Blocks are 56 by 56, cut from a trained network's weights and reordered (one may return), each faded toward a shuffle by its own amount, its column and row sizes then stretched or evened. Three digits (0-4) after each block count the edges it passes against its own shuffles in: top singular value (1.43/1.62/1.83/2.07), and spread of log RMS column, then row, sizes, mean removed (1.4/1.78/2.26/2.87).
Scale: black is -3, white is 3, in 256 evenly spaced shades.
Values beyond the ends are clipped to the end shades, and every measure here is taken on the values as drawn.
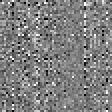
3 4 1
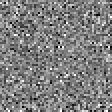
0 0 2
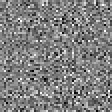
3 1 2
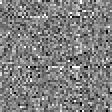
2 1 1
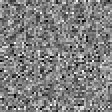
1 0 2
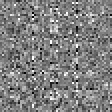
3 3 0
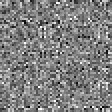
2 1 2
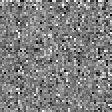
0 3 1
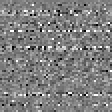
3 0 4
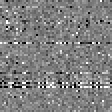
4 0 3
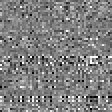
4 2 4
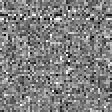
3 1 1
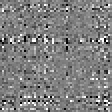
2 3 4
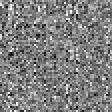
1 2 0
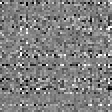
2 2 4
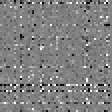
4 3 3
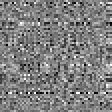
4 1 3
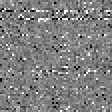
2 0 3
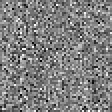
1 1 0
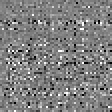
3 2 4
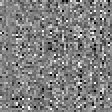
1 4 2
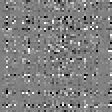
0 4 4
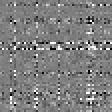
4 3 4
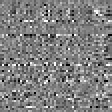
3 1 4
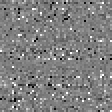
0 1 3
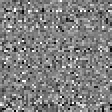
0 1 3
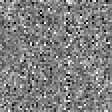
0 2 0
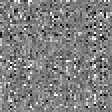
1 3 2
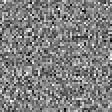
3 0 0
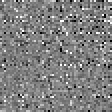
2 2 3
